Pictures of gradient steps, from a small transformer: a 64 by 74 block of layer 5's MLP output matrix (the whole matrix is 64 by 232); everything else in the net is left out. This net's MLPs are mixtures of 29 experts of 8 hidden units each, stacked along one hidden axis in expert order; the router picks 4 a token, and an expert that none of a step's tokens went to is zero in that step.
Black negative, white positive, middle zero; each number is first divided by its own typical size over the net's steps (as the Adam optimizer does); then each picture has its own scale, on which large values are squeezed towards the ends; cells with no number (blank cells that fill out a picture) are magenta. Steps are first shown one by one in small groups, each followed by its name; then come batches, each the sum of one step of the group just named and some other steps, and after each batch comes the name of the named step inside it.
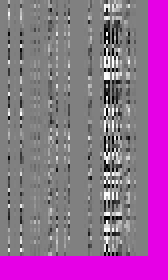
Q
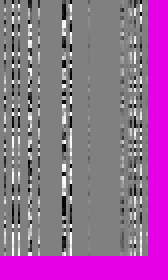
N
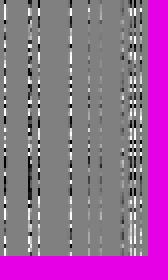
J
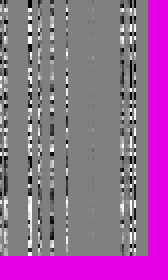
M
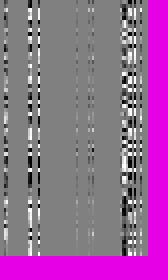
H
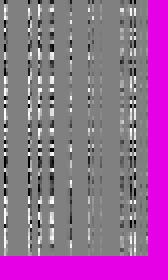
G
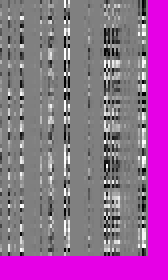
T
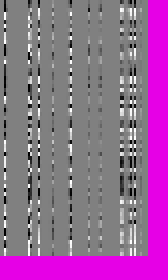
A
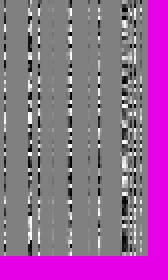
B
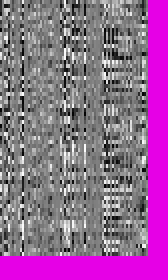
T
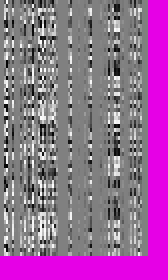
J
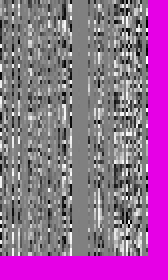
N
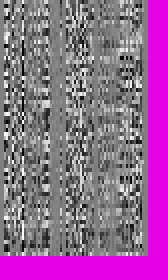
B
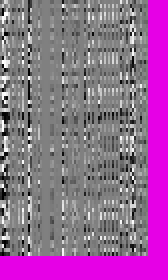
M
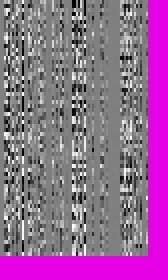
H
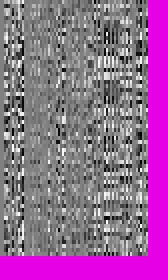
Q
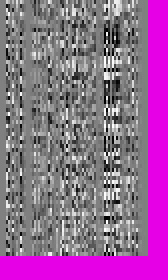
Q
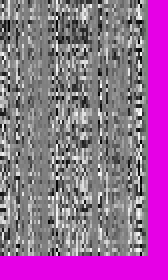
M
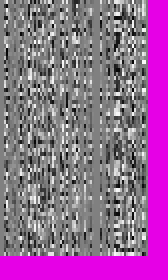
H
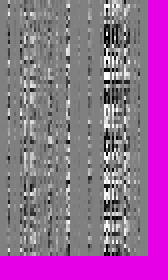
Q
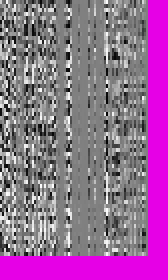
J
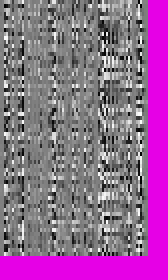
Q
